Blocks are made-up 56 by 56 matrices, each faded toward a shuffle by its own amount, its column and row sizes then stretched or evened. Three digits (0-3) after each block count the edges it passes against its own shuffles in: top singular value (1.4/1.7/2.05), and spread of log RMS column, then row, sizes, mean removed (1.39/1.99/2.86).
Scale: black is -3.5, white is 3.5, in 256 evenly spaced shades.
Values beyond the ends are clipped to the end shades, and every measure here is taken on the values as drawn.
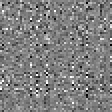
3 2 2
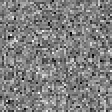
2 0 0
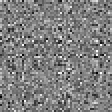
3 2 2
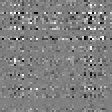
3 2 3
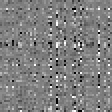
3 3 2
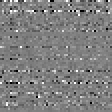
3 0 3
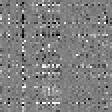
3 3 2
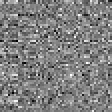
3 0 2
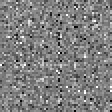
0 2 1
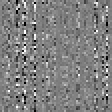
2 3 0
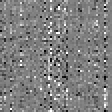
2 3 1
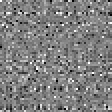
3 0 2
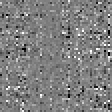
0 3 1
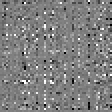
1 3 2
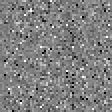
0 1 0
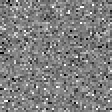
0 0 0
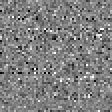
1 0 2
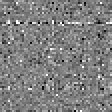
2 1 2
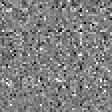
2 1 1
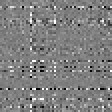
3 2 3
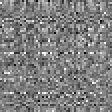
3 0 2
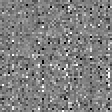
0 2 1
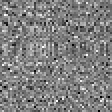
3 0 1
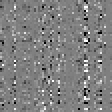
3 3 1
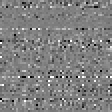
2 1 3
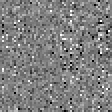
0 2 0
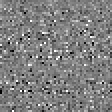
0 1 2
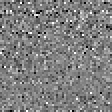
1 0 2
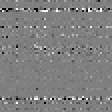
3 1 3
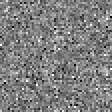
1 0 0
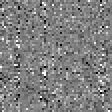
1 2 0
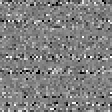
0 0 3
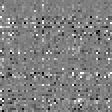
0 2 3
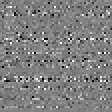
2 0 3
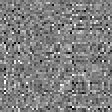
3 1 2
